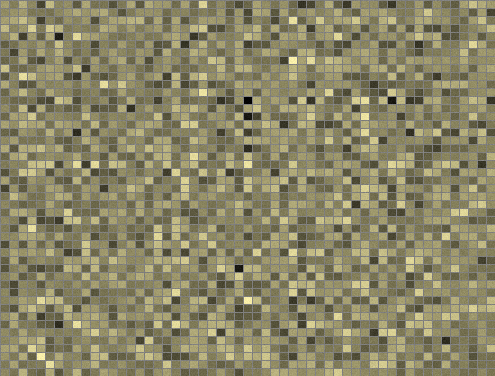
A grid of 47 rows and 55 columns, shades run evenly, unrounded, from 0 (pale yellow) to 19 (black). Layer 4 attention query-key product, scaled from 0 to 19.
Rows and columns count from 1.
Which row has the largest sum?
13
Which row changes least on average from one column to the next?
47
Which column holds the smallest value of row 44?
4
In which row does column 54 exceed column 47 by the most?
33
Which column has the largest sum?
1
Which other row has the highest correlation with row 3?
32
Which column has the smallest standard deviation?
14
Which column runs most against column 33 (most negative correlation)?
17
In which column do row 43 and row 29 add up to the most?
50
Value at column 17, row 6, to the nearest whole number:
7
